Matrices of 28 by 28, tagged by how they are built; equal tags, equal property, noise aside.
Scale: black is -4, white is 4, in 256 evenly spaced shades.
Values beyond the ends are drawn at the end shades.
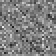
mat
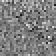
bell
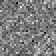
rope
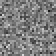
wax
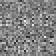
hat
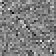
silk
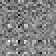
hat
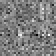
hat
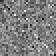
silk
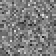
wax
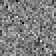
silk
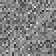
rope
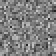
hat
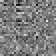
hat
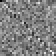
silk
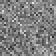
mat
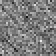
mat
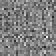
hat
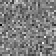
wax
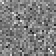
silk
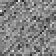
rope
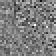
bell
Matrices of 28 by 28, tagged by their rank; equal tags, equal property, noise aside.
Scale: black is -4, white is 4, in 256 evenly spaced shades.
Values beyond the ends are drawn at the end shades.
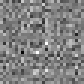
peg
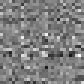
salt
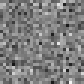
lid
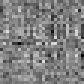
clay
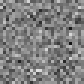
lid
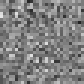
peg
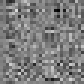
peg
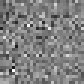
lid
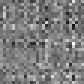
clay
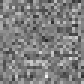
lid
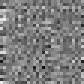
clay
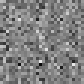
lid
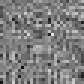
clay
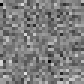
salt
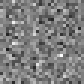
lid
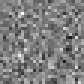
salt
